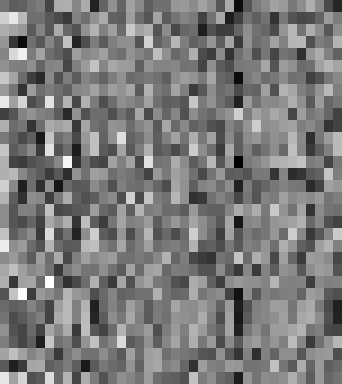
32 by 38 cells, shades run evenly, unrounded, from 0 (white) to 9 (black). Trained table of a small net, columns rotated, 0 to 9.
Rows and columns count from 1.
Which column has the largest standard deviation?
3
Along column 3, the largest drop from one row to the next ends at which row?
5
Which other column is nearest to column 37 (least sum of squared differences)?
12
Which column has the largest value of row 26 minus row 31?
27
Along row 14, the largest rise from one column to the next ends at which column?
9
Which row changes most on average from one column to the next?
20
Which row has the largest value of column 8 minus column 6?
24
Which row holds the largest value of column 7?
16
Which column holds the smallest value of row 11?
29
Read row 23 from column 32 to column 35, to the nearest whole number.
4 4 6 4
